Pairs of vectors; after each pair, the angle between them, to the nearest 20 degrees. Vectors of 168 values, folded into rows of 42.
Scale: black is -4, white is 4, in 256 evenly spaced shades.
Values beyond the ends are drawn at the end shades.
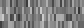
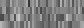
160 degrees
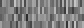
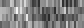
140 degrees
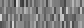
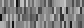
160 degrees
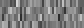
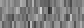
100 degrees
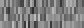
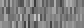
20 degrees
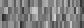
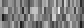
20 degrees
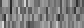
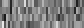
20 degrees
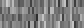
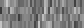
40 degrees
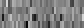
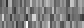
140 degrees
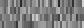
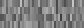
120 degrees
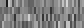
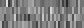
160 degrees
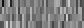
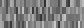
120 degrees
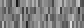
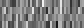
100 degrees
